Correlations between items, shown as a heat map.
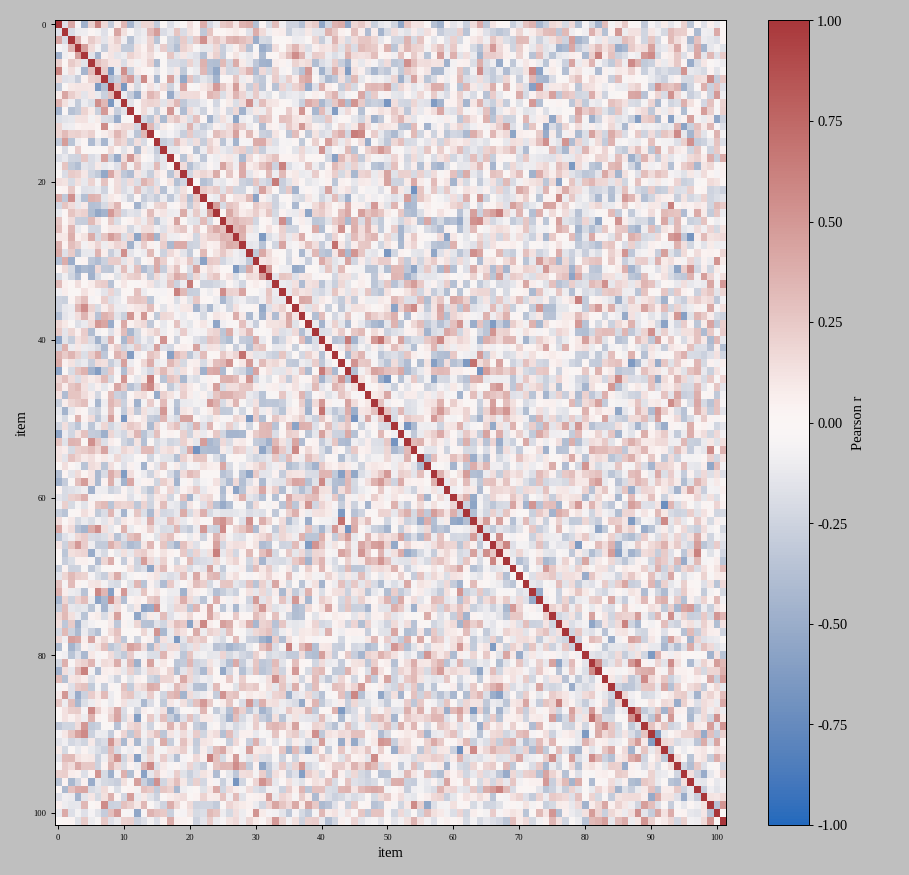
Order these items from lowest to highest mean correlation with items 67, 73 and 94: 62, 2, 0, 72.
72, 0, 62, 2
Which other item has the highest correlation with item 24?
67
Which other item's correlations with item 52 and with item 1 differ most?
85
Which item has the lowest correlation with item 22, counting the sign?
30
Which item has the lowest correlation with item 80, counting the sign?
90
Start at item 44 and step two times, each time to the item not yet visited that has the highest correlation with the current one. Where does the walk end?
49
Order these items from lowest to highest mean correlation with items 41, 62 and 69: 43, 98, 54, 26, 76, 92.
43, 54, 92, 26, 98, 76
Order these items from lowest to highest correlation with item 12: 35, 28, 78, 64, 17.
78, 28, 64, 17, 35
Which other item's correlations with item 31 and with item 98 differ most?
27
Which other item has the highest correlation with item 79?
35
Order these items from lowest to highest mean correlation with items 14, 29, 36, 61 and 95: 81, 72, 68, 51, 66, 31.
51, 68, 31, 66, 72, 81
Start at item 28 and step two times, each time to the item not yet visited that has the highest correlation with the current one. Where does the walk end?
64
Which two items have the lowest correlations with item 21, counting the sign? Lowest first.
54, 36
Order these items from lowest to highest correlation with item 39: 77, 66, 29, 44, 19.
44, 77, 19, 29, 66
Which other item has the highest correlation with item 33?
20
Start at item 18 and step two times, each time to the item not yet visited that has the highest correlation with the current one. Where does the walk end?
25
